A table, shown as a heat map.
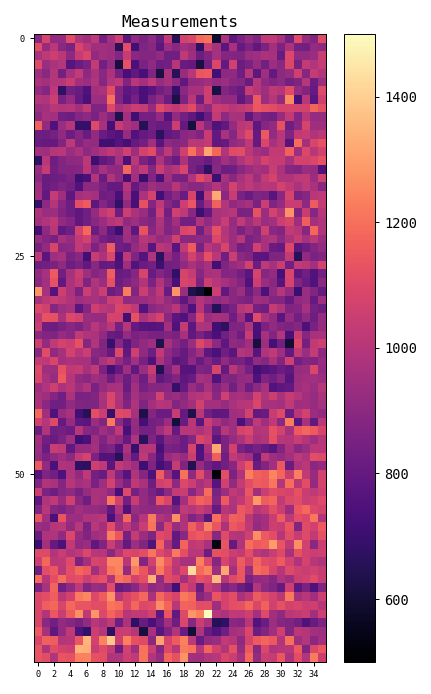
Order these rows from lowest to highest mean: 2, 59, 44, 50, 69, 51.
44, 2, 50, 51, 59, 69
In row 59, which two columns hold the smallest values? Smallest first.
21, 9
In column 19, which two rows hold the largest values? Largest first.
61, 66
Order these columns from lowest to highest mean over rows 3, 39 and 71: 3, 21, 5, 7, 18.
21, 18, 5, 7, 3
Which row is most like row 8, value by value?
51
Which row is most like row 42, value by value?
41
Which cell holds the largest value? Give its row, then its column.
66, 21
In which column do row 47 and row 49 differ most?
22
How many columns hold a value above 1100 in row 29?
3
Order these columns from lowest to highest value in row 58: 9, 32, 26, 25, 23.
25, 9, 23, 26, 32
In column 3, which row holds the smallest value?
6
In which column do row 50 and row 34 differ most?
27
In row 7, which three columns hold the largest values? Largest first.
31, 9, 27
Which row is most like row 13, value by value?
56
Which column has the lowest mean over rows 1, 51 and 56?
10
